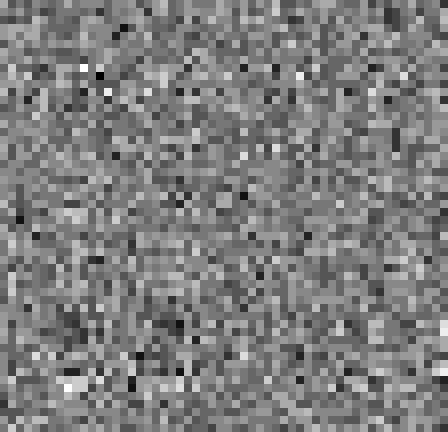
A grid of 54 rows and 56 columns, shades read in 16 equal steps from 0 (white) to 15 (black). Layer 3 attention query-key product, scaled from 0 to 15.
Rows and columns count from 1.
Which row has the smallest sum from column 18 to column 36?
48
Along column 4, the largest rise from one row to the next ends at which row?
39
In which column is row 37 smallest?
2
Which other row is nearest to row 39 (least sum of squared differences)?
7
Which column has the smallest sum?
19
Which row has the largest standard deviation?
47
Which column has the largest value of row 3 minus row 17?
25
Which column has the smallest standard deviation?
26
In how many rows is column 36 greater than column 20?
25
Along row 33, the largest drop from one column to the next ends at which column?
35
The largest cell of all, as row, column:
10, 13
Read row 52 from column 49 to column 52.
8 8 9 6
